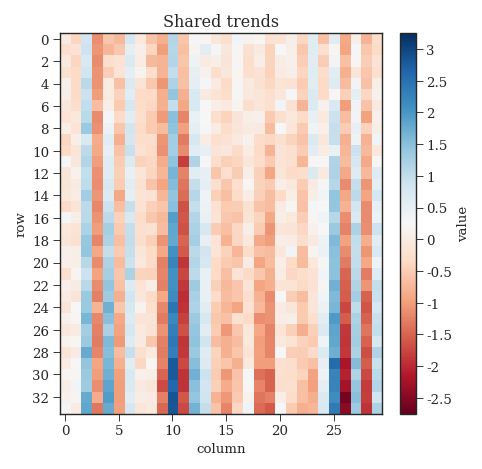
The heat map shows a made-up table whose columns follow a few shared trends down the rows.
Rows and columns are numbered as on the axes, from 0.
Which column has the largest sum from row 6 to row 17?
10
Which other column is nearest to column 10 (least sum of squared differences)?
25
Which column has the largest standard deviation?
4
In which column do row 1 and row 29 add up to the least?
26
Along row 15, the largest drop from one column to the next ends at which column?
11
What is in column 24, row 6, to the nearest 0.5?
0
